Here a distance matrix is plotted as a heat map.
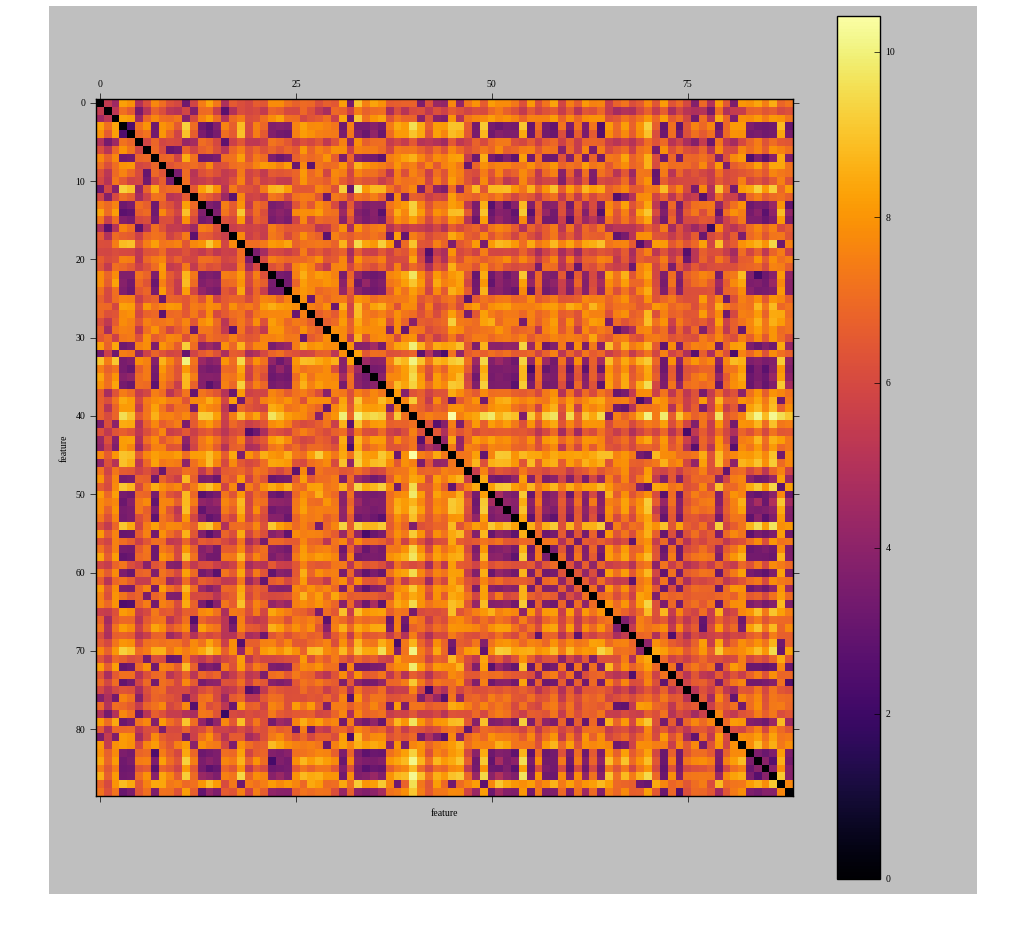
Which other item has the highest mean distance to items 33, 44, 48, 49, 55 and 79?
40
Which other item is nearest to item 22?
84
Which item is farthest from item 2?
33
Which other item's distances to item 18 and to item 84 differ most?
86
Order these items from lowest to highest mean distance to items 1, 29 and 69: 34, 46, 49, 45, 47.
49, 45, 47, 46, 34
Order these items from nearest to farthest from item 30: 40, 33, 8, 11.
11, 8, 40, 33
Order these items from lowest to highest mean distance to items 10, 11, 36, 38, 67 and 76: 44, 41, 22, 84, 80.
44, 41, 80, 22, 84
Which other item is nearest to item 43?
41
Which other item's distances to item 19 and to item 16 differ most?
78
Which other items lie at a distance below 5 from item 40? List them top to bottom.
28, 54, 65
